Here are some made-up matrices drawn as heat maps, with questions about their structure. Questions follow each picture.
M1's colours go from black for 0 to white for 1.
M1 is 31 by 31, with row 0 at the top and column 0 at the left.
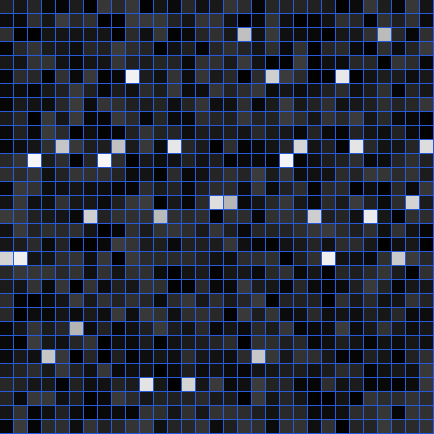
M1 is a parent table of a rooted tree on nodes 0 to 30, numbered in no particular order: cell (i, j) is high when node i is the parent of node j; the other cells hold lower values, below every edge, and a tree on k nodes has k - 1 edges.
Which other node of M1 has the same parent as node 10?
13
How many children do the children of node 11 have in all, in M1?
2
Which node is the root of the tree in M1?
14
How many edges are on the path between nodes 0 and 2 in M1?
5
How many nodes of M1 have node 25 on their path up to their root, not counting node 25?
10
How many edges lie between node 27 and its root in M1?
4
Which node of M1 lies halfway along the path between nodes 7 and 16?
15
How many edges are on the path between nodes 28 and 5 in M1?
3
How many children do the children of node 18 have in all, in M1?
1
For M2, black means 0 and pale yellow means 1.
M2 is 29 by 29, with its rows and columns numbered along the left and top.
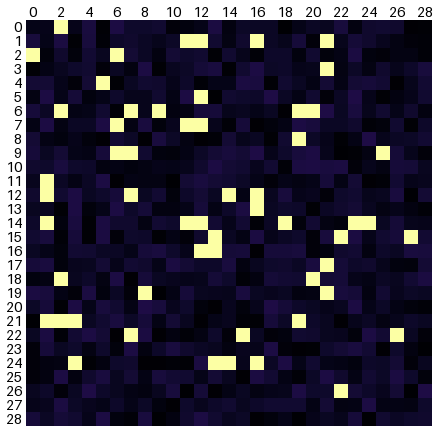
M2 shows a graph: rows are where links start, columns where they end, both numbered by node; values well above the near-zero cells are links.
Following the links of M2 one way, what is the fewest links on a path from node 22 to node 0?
4
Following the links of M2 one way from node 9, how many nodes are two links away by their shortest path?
5
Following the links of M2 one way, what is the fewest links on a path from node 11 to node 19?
3
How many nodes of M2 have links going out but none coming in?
2
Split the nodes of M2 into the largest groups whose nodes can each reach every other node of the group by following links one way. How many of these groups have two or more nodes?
2
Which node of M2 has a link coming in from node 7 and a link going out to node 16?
node 12
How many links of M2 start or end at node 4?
1
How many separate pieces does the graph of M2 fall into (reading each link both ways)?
3
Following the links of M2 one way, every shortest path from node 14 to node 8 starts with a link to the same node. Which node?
node 1
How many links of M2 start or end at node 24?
5
